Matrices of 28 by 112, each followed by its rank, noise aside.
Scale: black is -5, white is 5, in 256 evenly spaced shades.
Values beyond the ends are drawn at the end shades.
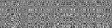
four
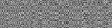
four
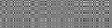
one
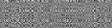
three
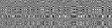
three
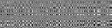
two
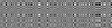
one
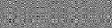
three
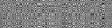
three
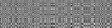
two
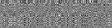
four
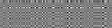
one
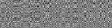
three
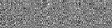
six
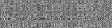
six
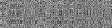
six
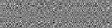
four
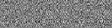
six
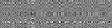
three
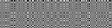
one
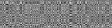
three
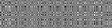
two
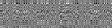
three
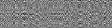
four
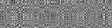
three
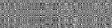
three
